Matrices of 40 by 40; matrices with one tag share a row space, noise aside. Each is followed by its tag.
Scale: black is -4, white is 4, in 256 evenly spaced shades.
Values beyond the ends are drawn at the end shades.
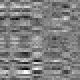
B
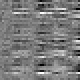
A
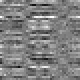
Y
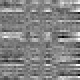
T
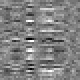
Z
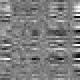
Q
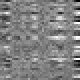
Q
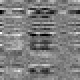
Y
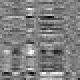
Z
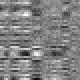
B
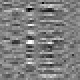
Z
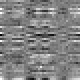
Y
